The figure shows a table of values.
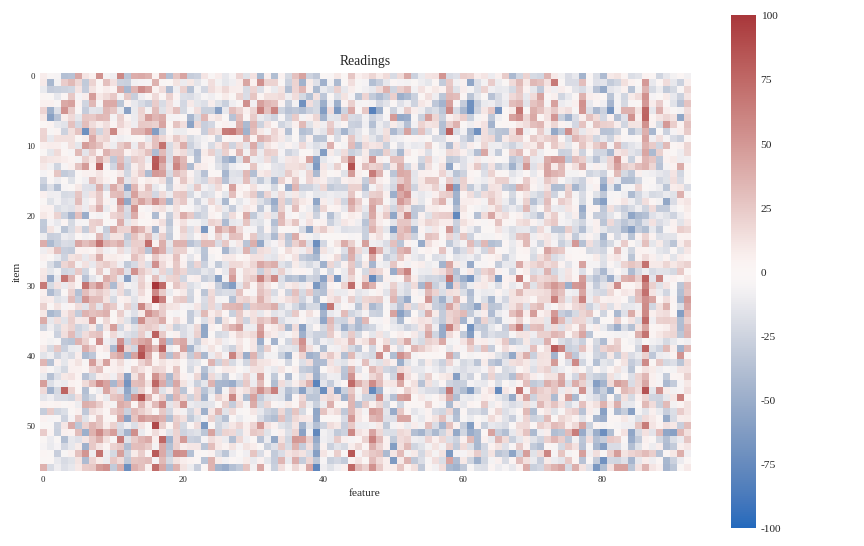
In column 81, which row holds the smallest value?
5
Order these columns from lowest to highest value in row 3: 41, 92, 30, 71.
41, 92, 30, 71
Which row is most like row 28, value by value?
17
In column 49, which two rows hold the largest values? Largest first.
39, 2
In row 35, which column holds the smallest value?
40
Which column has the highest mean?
86
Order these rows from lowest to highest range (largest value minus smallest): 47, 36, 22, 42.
42, 47, 22, 36
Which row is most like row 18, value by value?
49
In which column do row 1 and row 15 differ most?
31
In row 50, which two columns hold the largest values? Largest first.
16, 86
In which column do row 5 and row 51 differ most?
47
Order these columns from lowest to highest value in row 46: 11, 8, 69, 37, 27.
8, 37, 11, 69, 27
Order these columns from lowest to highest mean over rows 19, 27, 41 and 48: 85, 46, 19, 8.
85, 46, 19, 8
